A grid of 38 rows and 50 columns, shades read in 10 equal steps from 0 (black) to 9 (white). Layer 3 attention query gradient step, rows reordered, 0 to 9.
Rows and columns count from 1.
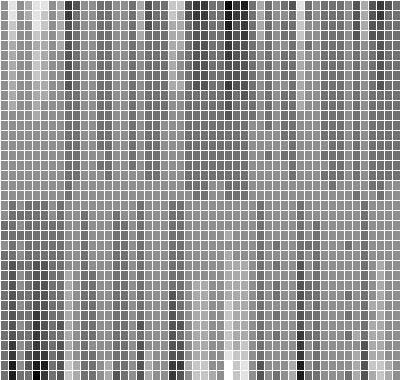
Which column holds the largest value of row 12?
5
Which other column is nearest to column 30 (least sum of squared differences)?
48
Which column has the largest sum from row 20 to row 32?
29
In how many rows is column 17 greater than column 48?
12
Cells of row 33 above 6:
1
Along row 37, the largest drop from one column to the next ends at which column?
38
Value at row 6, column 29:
2
